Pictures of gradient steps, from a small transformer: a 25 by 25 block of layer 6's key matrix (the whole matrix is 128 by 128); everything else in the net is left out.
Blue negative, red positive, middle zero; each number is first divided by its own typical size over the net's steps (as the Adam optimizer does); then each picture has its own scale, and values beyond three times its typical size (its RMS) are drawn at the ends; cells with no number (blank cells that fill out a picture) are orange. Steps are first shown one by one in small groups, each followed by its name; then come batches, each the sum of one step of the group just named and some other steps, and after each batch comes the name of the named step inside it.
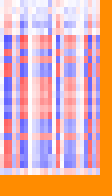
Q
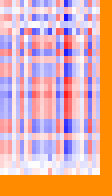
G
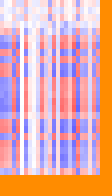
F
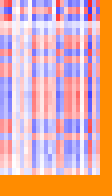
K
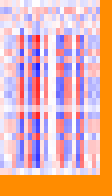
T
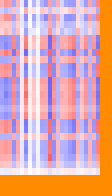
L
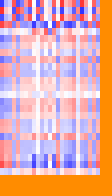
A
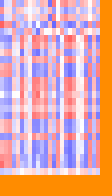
A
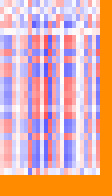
L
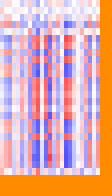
L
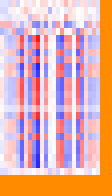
T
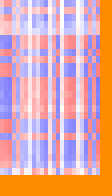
L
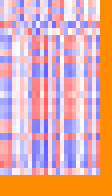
A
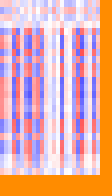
T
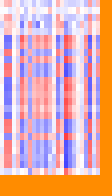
Q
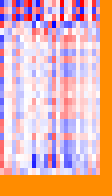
A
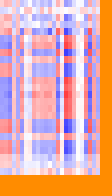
G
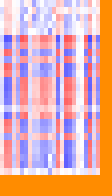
Q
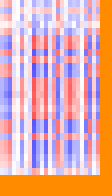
K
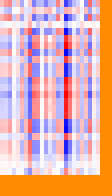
G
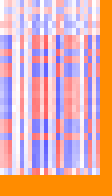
K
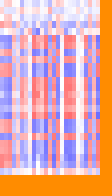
L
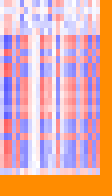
Q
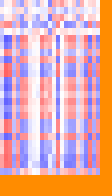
Q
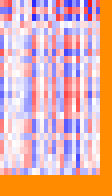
K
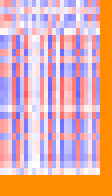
L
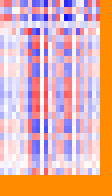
G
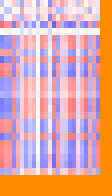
A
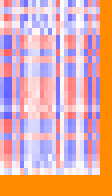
Q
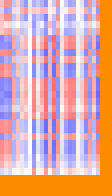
L
